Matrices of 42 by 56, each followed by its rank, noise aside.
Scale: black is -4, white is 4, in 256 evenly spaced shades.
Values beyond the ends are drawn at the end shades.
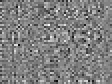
eight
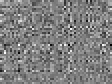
four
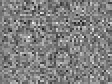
eight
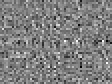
six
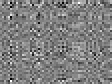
four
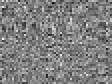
eight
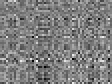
four
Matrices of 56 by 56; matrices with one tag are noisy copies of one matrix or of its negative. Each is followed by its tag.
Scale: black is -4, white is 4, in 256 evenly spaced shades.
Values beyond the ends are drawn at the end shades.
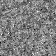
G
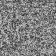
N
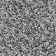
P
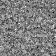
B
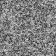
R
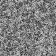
G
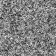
R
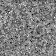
N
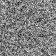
B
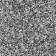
P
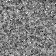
N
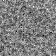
B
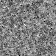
G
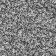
B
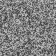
N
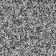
N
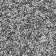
G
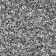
B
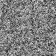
R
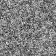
G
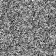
R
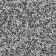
N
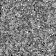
R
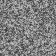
P
